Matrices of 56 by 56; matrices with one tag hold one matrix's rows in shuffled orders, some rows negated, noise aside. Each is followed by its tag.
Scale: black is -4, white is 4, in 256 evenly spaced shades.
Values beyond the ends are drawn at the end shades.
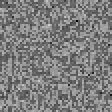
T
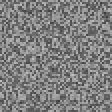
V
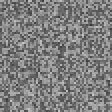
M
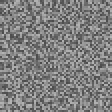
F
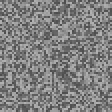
T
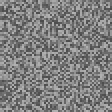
F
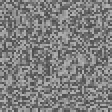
T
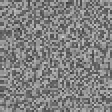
F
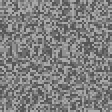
T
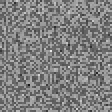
V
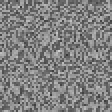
M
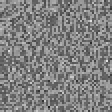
F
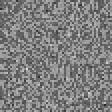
F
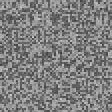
T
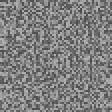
F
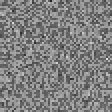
F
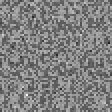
M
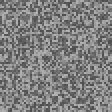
T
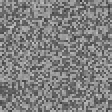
T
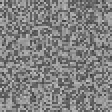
T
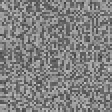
F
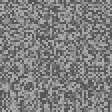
M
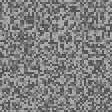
M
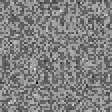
M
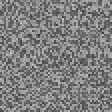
V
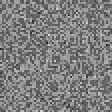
V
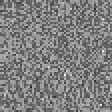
F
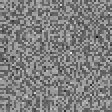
F
